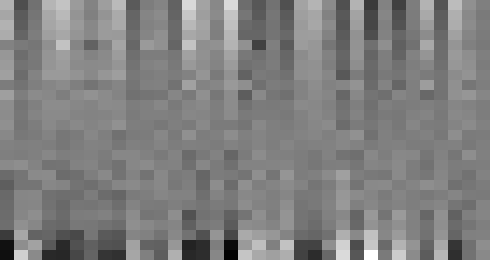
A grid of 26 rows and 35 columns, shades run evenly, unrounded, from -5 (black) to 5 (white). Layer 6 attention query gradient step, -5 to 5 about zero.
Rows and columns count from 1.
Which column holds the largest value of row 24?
27
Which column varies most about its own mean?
17
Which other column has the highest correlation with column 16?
28
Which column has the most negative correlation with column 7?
18
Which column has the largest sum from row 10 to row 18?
1
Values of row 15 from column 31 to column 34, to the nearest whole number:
0 0 0 0
